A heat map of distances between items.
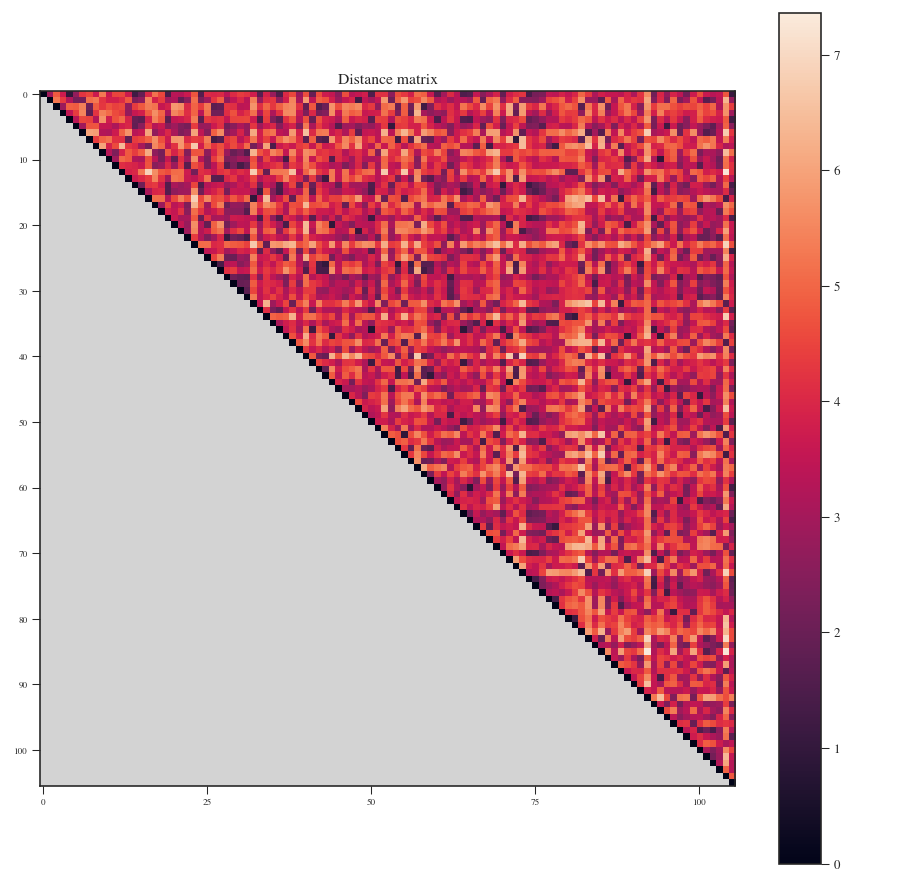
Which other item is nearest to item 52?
55
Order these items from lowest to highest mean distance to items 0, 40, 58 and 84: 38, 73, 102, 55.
102, 55, 38, 73
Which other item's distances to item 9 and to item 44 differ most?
71
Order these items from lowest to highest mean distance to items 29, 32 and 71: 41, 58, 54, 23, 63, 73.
41, 63, 54, 73, 58, 23
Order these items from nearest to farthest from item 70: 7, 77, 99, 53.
53, 77, 99, 7
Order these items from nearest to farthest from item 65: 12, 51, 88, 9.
88, 51, 12, 9
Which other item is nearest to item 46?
100
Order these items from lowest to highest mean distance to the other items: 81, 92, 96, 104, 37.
37, 96, 81, 104, 92
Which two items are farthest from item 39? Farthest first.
92, 104
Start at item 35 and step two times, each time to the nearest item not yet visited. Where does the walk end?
8
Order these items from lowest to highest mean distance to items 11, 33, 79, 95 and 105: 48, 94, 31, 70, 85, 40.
70, 31, 48, 94, 85, 40
